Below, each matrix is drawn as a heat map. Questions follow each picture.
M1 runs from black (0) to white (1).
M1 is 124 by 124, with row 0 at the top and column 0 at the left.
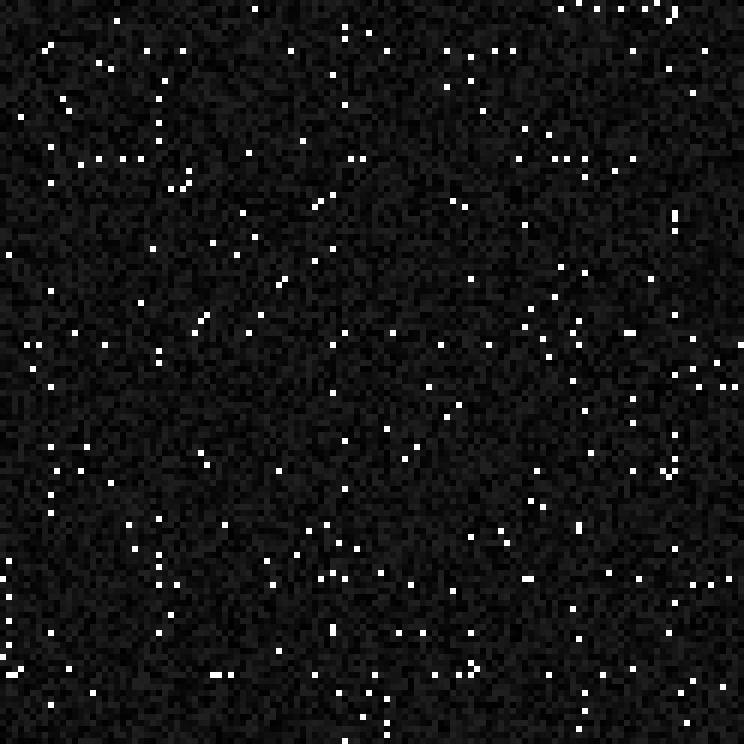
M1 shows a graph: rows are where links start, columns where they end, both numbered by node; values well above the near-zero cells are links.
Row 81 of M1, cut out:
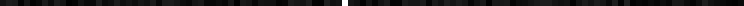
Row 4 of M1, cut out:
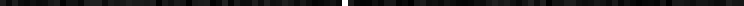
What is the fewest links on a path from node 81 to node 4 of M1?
2
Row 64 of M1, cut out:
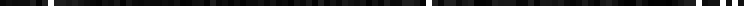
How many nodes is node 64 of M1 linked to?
5
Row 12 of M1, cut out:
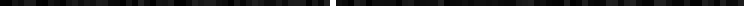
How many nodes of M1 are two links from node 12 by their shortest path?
7
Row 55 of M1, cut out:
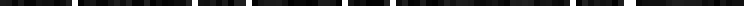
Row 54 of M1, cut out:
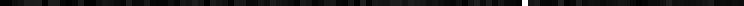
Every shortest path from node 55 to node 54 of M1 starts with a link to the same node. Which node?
node 57
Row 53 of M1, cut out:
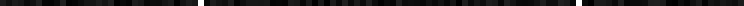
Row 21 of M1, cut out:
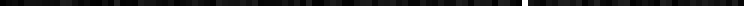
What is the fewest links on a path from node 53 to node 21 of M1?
3
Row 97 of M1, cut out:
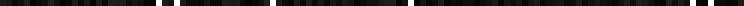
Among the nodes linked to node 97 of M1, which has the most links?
node 26
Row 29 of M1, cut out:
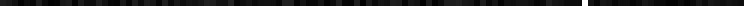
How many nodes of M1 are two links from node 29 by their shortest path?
5
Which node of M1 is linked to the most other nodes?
node 112
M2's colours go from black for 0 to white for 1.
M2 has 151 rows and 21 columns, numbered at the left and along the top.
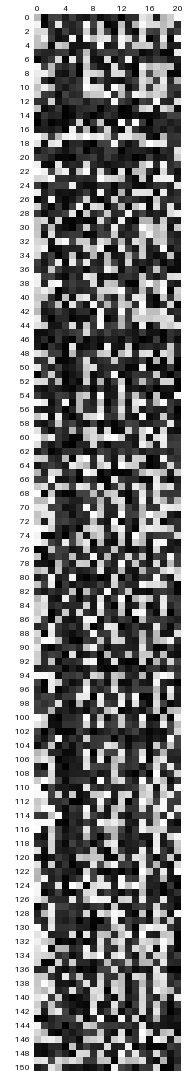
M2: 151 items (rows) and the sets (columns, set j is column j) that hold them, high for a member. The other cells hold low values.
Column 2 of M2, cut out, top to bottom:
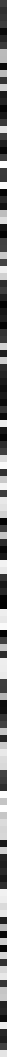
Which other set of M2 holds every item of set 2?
17
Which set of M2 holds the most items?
15
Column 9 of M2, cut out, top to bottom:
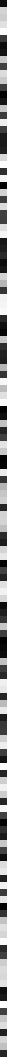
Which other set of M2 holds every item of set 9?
12
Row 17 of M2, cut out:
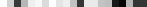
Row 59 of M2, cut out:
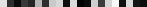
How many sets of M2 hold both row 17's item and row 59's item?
8
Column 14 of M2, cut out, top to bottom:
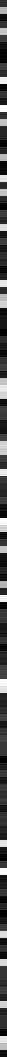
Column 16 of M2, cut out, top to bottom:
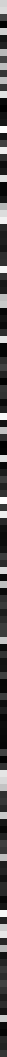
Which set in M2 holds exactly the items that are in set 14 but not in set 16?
6
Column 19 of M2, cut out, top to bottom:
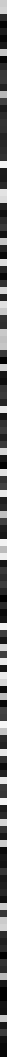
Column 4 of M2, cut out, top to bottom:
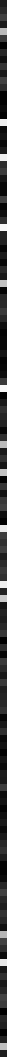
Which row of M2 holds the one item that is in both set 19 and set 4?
67
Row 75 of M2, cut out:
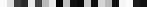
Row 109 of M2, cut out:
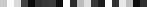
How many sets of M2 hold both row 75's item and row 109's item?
7
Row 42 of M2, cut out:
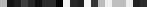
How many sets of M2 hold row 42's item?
8
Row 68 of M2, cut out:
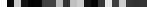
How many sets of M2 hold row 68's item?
7
